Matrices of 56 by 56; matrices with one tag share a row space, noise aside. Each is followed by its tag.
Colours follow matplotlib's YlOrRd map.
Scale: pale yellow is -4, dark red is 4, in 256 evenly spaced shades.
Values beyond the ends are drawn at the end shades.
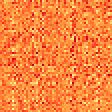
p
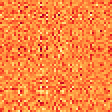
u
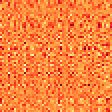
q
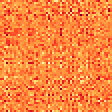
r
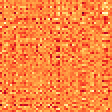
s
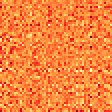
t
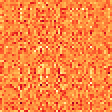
u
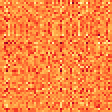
r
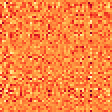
t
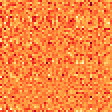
t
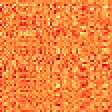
s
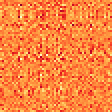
u
